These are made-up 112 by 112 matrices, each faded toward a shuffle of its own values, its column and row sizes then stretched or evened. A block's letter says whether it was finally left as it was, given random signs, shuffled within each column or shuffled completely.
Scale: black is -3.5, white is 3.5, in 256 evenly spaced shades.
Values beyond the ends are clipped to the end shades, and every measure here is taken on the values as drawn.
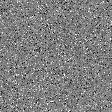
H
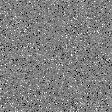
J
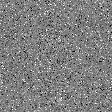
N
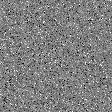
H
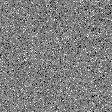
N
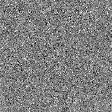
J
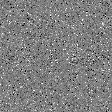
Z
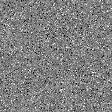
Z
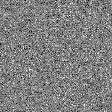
J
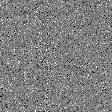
N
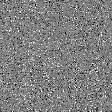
J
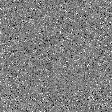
Z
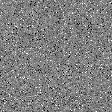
J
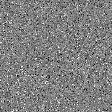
Z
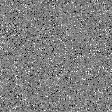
J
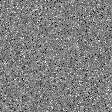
H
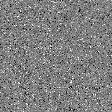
J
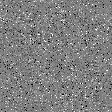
J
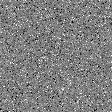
H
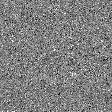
Z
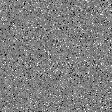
J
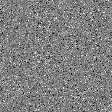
N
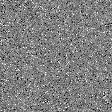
N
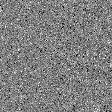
N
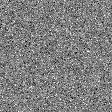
H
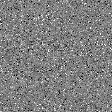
J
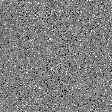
Z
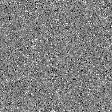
Z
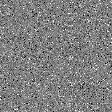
J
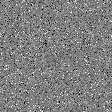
H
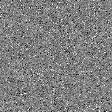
Z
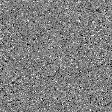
Z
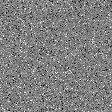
N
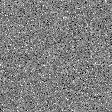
H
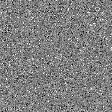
J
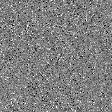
Z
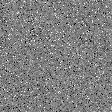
H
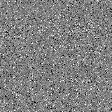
Z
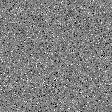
H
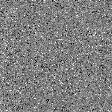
Z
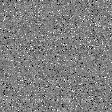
J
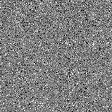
Z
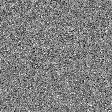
H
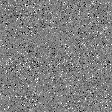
Z
